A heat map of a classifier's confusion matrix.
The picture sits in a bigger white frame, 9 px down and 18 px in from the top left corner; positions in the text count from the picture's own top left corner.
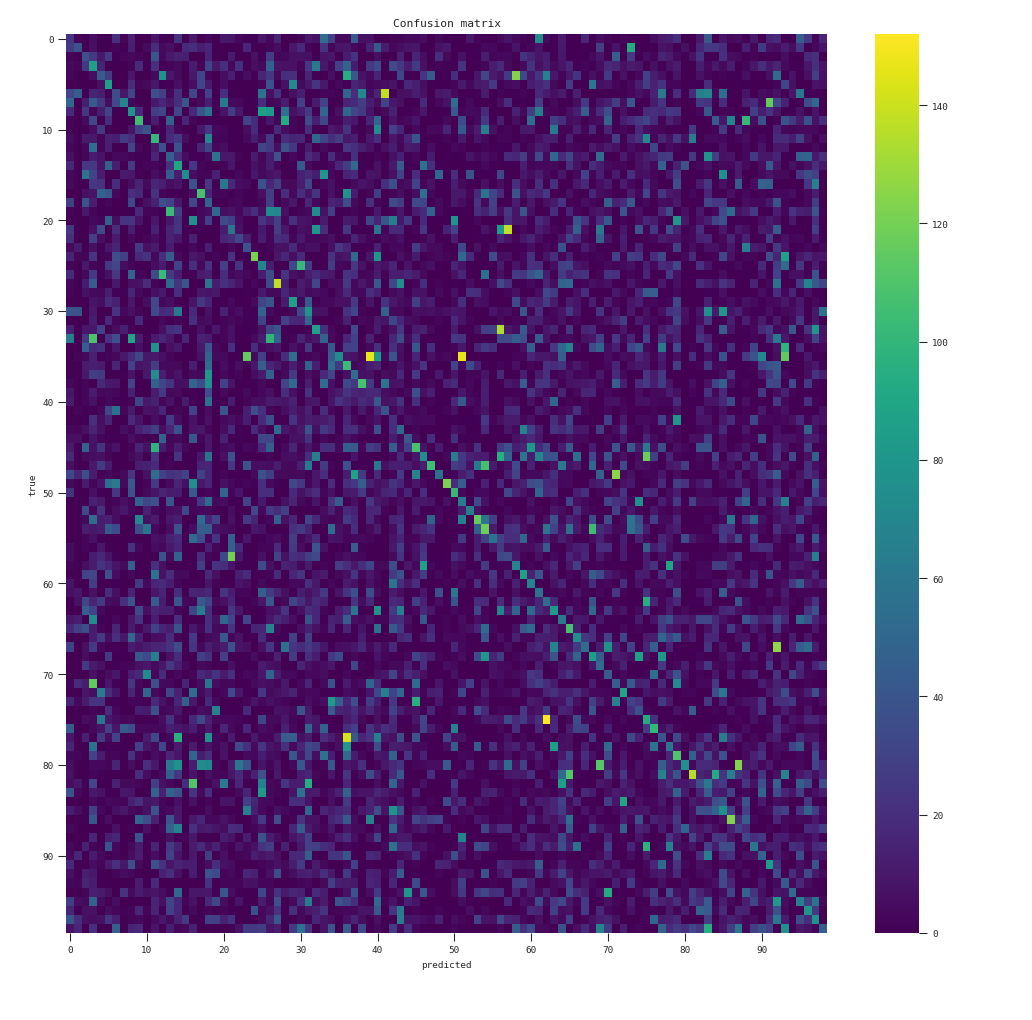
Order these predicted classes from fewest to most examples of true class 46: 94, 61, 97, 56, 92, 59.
92, 94, 97, 59, 61, 56
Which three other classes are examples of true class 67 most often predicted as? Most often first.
92, 70, 63
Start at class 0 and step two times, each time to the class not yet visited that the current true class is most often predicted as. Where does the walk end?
50
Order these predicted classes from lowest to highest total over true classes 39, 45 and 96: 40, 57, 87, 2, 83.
87, 57, 2, 40, 83
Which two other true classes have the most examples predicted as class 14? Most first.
77, 80
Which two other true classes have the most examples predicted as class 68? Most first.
54, 5
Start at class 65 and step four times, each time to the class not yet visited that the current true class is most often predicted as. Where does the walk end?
32
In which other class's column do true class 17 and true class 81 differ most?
65
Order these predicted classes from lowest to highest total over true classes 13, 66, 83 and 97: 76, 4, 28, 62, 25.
28, 62, 4, 76, 25
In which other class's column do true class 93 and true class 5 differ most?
29
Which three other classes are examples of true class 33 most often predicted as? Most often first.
3, 26, 8
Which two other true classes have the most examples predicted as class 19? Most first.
74, 13
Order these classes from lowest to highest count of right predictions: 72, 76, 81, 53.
72, 76, 53, 81
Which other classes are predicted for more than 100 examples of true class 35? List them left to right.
23, 39, 51, 93
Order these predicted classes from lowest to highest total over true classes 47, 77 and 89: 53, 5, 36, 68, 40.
5, 68, 53, 40, 36
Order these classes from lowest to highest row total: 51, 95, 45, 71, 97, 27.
71, 97, 51, 95, 27, 45
